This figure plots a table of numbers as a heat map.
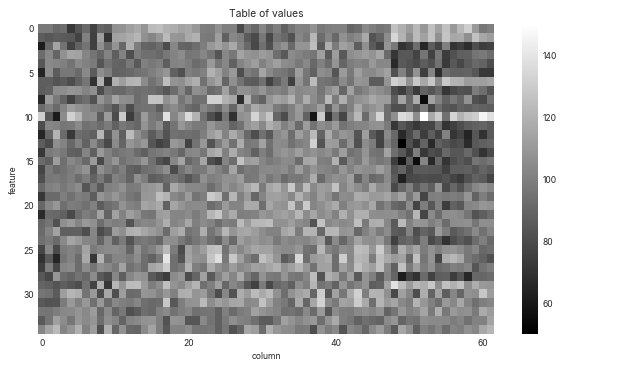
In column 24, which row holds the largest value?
26
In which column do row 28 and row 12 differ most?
8
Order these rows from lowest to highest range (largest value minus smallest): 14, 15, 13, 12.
14, 12, 15, 13
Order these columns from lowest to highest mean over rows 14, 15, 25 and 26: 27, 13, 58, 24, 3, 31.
58, 3, 13, 31, 27, 24
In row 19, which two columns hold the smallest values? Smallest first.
0, 52
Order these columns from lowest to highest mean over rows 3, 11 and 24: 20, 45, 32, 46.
20, 32, 45, 46
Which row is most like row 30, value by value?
22
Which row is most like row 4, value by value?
11
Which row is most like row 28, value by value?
13
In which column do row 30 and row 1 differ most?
48
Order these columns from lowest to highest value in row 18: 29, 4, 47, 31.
4, 47, 31, 29
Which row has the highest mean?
10
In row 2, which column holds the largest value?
37
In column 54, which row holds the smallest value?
5
